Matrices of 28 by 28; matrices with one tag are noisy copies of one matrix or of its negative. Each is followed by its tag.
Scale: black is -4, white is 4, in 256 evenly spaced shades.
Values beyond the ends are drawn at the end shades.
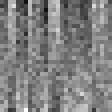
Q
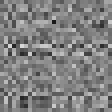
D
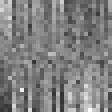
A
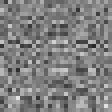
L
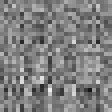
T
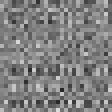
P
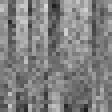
Q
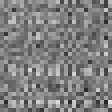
P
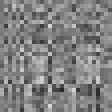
T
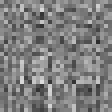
T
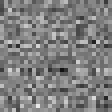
L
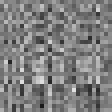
T
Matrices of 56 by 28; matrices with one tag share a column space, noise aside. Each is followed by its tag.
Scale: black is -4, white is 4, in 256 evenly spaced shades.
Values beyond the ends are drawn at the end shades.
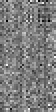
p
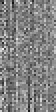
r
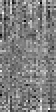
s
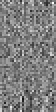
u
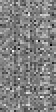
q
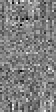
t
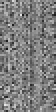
q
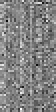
p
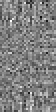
t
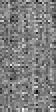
p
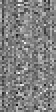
q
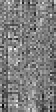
r
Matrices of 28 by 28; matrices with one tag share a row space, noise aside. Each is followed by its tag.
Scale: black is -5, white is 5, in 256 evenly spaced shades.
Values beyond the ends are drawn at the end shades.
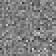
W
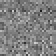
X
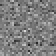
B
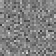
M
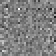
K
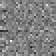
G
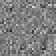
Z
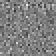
M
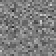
B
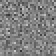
M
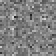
B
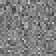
M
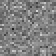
B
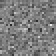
B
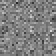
G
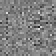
W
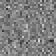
M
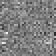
K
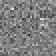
B
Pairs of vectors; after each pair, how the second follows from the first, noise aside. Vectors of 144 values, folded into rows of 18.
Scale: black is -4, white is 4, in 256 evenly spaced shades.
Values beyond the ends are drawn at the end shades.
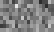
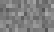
wrapped around, negated, shrunk.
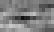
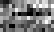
reversed, scaled up.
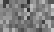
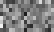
reversed.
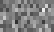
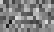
reversed, negated.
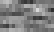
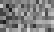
shuffled.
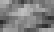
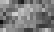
copied.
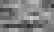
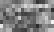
reversed, negated.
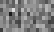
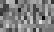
reversed.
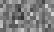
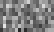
shuffled.
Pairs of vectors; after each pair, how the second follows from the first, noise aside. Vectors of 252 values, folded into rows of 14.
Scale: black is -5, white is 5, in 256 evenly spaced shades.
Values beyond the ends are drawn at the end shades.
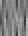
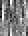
reversed, negated, scaled up.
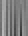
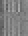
wrapped around, negated, shrunk.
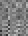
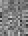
wrapped around.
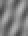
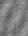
wrapped around, negated, shrunk.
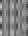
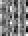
reversed, negated, scaled up.
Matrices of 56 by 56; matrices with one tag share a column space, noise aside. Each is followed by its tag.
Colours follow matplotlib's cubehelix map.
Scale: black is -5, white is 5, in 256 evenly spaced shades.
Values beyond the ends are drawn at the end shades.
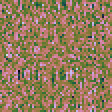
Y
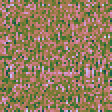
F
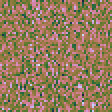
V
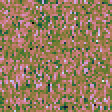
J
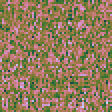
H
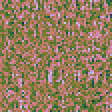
Y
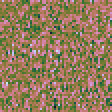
H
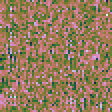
H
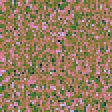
V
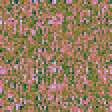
J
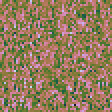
H
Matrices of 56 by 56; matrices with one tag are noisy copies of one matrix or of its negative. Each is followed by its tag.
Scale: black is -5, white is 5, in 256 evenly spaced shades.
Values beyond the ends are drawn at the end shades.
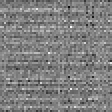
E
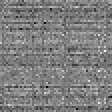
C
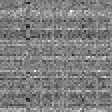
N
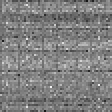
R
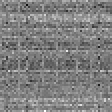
R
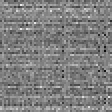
C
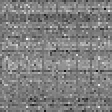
R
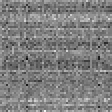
R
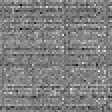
C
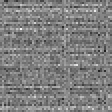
C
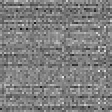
C
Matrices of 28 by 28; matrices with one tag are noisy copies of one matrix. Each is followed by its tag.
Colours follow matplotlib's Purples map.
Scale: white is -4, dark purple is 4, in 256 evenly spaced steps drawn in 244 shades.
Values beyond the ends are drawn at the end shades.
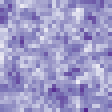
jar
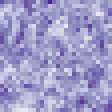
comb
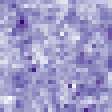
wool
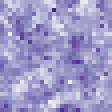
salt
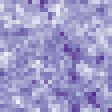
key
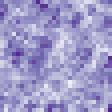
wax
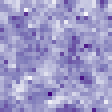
salt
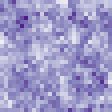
wool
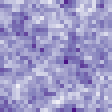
salt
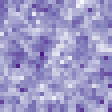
wax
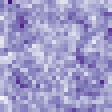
wool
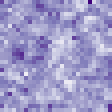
wax
